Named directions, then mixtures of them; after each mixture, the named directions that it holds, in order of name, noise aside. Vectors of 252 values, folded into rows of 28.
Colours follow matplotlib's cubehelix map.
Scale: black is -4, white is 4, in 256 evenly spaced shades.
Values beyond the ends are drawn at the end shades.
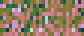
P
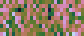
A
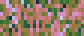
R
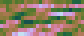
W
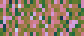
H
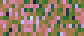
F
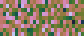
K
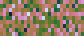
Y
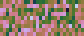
A, F, W.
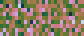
K.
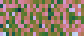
A.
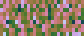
A, K.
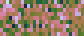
A, R.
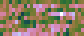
R, W.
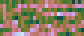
P, W.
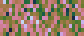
F.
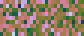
K.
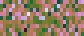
Y.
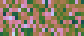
A, K.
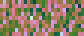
F, H.
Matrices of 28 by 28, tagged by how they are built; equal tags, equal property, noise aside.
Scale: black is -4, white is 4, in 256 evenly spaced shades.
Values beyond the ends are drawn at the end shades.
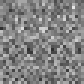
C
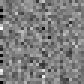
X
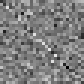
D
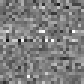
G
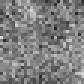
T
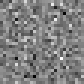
X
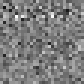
G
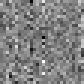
X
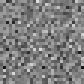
C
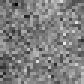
T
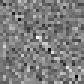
D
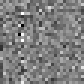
X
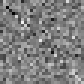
D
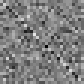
D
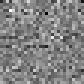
G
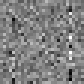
X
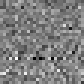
G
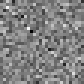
D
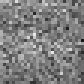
T
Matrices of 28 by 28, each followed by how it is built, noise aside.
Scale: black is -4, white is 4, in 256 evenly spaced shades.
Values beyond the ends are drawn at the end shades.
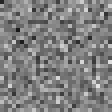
repeating columns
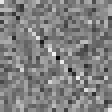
diagonal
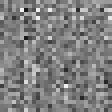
low rank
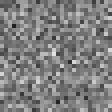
repeating columns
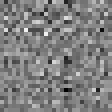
low rank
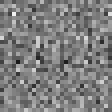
repeating columns
